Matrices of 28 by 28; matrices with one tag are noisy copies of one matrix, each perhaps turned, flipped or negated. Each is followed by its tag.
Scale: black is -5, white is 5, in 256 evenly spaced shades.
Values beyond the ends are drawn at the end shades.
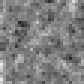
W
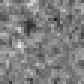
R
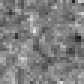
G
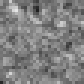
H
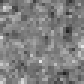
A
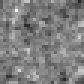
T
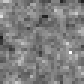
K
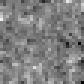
K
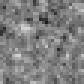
R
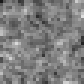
K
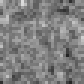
A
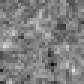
G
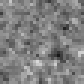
R
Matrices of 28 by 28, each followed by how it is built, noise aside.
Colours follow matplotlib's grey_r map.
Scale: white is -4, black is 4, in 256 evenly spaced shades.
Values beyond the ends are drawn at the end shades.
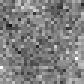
smooth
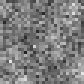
smooth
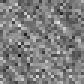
Toeplitz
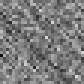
Toeplitz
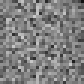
repeating rows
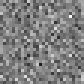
repeating rows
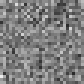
blocks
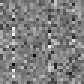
uneven columns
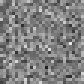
repeating rows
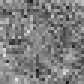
smooth
